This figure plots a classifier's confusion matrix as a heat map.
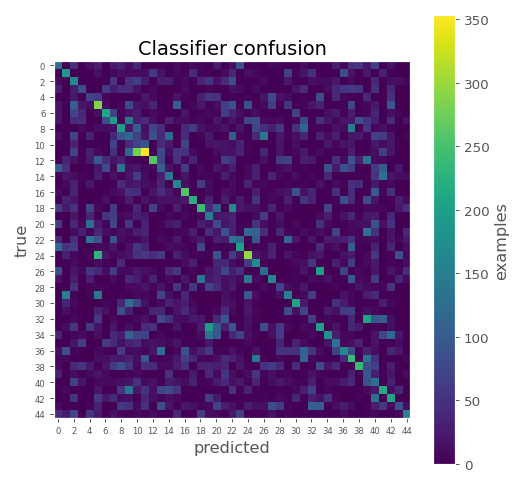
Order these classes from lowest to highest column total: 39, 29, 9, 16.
29, 16, 39, 9
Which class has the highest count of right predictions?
11
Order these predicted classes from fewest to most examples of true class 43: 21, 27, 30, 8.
30, 21, 8, 27
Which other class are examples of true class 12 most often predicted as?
39
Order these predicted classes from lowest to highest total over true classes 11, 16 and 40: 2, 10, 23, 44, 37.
44, 23, 37, 2, 10
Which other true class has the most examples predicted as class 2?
5
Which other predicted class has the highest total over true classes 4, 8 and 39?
37
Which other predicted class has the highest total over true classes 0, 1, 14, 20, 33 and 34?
19
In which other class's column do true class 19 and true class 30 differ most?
9
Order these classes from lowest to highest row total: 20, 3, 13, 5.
3, 20, 13, 5
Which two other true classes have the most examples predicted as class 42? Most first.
34, 5
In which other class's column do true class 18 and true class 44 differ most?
22
